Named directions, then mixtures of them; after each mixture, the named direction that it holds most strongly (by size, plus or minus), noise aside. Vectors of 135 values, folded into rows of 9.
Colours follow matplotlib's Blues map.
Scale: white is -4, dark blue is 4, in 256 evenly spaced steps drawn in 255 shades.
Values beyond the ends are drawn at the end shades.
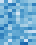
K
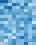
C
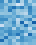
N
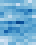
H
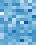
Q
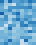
K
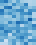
C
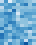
K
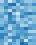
K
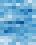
H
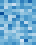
Q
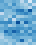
Q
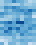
H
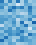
N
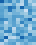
N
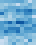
H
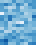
H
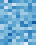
K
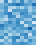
N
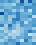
Q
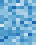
N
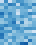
K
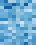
C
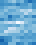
H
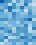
C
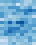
H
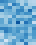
C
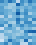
K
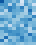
N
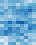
H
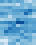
H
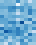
N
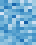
Q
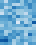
N
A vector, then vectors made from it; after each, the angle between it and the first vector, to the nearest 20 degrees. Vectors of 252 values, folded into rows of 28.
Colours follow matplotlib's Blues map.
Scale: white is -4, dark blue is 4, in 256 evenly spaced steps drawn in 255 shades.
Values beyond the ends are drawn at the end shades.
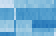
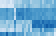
20 degrees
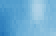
100 degrees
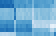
160 degrees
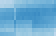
40 degrees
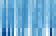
80 degrees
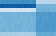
100 degrees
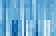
100 degrees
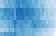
80 degrees
